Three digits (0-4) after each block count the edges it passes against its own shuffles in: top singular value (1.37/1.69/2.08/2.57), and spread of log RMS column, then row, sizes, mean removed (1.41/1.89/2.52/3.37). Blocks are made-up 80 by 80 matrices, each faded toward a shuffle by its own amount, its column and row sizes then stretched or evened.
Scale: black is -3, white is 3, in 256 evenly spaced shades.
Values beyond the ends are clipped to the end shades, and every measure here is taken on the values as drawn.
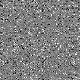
2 1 1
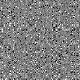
3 2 0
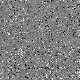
1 1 2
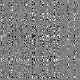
2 4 3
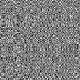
4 0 1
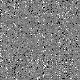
1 2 1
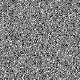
1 0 2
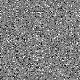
2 0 1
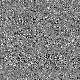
1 0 2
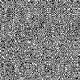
3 0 1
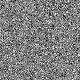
1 0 1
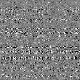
3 1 4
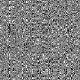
3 3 1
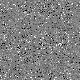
0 1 1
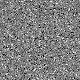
0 1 1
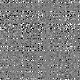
0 3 4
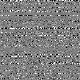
2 0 4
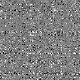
1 2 3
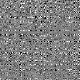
2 3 4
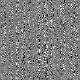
0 4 0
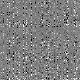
0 4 2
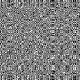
4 2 1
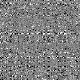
3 1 3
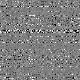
2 1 4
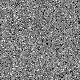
0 0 0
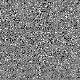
0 1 2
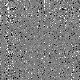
1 3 1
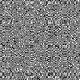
4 1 1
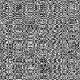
4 2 1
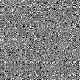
3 0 2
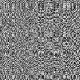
4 3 0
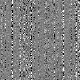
3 4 0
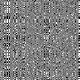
4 4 1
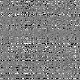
3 3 4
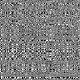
4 2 4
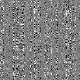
2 4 1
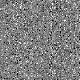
2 2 0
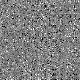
2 1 1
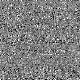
1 0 2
